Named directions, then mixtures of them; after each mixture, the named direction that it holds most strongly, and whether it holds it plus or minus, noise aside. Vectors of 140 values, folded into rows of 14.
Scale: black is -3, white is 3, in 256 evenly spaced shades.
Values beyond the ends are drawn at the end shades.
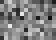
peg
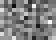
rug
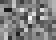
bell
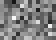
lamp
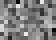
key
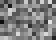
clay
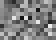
lamp, plus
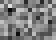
clay, minus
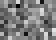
key, minus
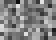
key, plus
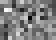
bell, minus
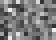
key, minus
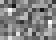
clay, plus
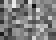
rug, minus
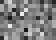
peg, plus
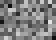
clay, plus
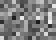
lamp, minus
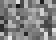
key, minus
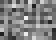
rug, minus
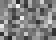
key, plus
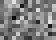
lamp, minus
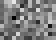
lamp, minus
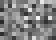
rug, minus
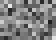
clay, minus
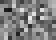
bell, plus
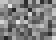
clay, minus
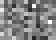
rug, plus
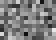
key, minus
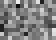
key, minus
